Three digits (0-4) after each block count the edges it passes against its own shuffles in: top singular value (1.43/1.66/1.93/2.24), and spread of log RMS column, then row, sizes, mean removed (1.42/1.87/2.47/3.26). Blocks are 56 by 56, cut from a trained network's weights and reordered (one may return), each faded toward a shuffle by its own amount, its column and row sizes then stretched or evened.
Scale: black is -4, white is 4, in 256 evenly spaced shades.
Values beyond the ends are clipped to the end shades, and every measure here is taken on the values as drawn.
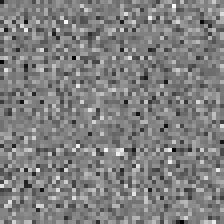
2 0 2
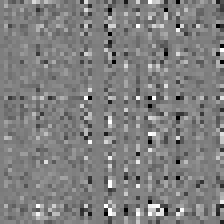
2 4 2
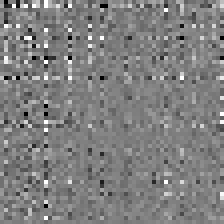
3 3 2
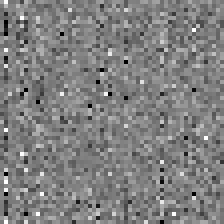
1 2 0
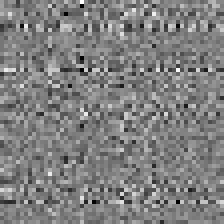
4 1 3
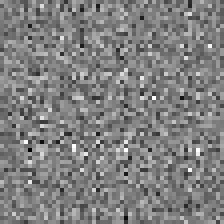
1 2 1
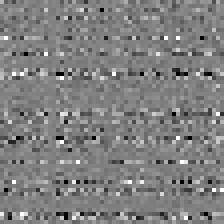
1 1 4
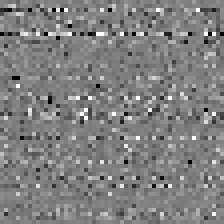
2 0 3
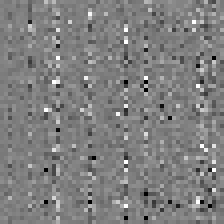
0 3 1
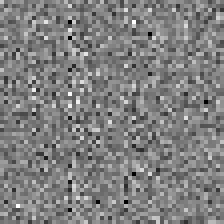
1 2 0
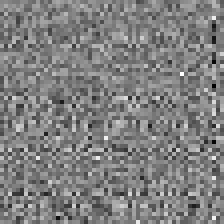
4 0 2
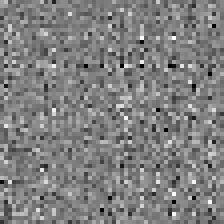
0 3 1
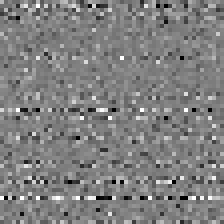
3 0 3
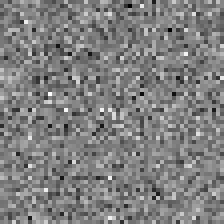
1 0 2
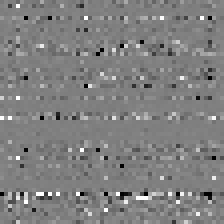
2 1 4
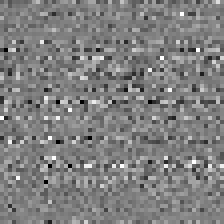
0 0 4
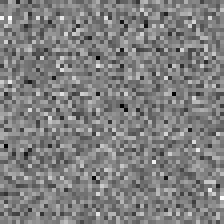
0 0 1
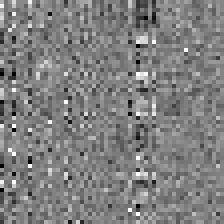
4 3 0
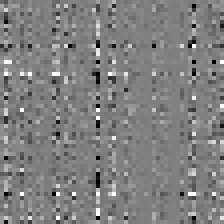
2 4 2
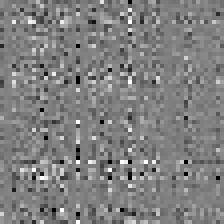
2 4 2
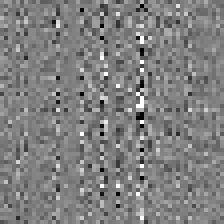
3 4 0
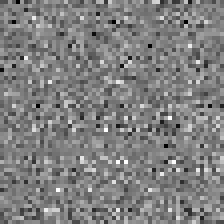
0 0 3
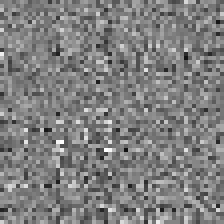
2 2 2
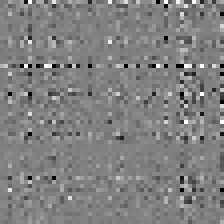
3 3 3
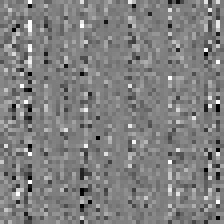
3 4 0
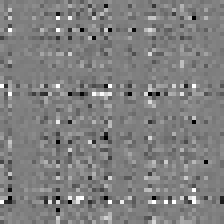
1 3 3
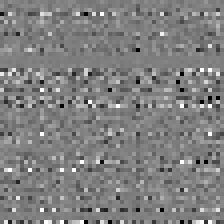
0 1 4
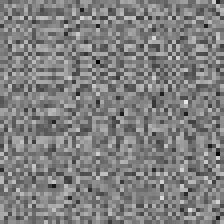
4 0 1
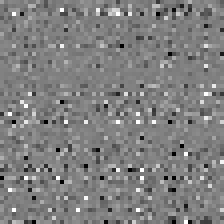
0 1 3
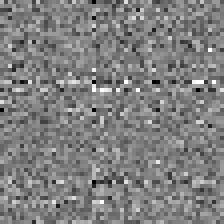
3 1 2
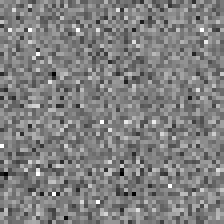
1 1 2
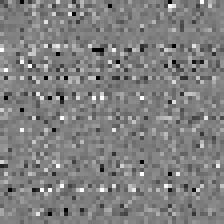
0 1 3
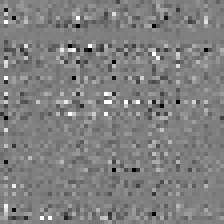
0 2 3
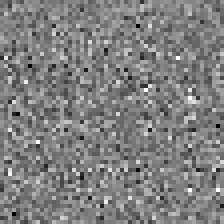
0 1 1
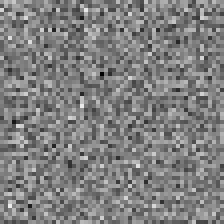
2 1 0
